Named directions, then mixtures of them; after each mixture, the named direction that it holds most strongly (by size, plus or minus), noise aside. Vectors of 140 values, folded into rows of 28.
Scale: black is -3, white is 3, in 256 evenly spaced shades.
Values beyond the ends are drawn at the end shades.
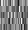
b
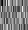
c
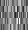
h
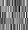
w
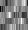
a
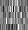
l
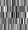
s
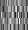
h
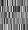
c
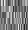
w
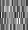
h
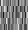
s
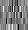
l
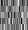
b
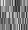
w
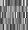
w
